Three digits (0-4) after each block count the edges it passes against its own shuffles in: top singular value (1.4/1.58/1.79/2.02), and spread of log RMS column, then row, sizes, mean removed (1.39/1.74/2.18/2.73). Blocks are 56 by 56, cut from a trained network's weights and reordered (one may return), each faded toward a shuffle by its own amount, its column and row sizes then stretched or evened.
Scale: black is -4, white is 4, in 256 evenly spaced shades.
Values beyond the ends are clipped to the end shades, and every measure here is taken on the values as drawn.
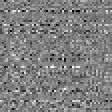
4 1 4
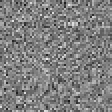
3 3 0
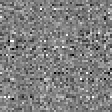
1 2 3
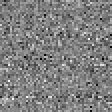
0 0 2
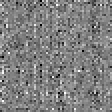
1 3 2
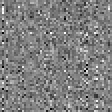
3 4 0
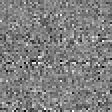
1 1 3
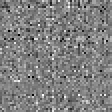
0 1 3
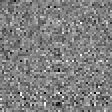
2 0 2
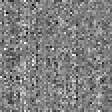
2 2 1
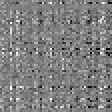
4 2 4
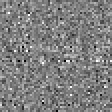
0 1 1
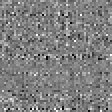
1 0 4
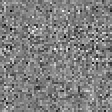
2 2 2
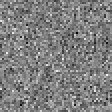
1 1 0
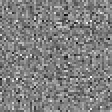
2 1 2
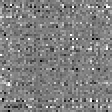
1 1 4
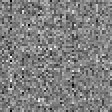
2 3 0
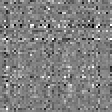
3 3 4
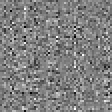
2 3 1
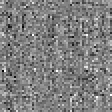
1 2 1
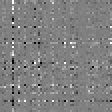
3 3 3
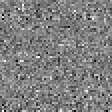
0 0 3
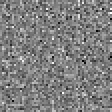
0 2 0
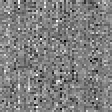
1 3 0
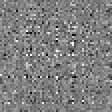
2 3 3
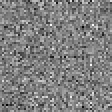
1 1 2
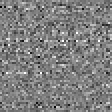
1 0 3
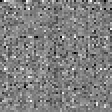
1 1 3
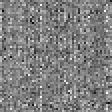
2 2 1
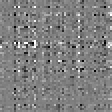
3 3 4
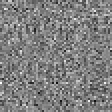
2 0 1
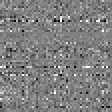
2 3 4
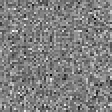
1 2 0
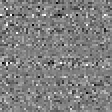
1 1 4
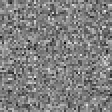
2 1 0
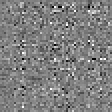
2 3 3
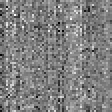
3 3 2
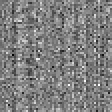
3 2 0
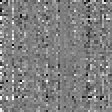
1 4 2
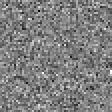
1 0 0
